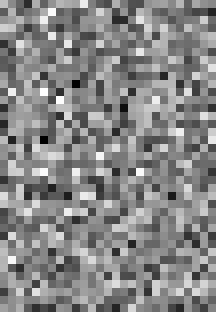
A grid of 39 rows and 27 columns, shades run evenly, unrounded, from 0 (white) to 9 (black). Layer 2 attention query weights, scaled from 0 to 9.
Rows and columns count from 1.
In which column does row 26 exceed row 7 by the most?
18
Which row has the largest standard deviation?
25
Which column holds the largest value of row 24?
7
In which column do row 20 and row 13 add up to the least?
8
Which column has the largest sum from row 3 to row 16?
16
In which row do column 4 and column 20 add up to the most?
24
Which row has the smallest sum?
36
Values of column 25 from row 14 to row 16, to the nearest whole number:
6 4 6
